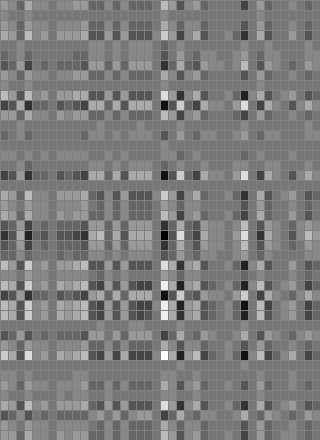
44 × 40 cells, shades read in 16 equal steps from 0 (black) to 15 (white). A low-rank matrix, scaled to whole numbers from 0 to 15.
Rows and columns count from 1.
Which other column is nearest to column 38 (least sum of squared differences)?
28
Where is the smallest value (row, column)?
24, 21
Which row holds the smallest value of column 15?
36
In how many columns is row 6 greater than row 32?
16
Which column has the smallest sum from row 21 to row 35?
31
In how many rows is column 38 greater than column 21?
14
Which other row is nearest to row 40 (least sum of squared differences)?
38
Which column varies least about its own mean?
7
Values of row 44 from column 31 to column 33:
4 7 9
